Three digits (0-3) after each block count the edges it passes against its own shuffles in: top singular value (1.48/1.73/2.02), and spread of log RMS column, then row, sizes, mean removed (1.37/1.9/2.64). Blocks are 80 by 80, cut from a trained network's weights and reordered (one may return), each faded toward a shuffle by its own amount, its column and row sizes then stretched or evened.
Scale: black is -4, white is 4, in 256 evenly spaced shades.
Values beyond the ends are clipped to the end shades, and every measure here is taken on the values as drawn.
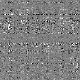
0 2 3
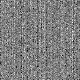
2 2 1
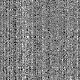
3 2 2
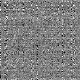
1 3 1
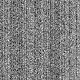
3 1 0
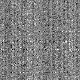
2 1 2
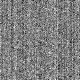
2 0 1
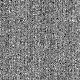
1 0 1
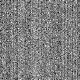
2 0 1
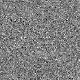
0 0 2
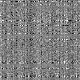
3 1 3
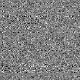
2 1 3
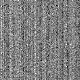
3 2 1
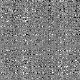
0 2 3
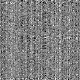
3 2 2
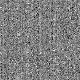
0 1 1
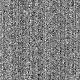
2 1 0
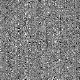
0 2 1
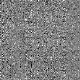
0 3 0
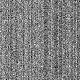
3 0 1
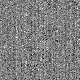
1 1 1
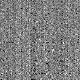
1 1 2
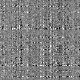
3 2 3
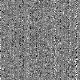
0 3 0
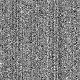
2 1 0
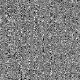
1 3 0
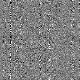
1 3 0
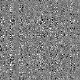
0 3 2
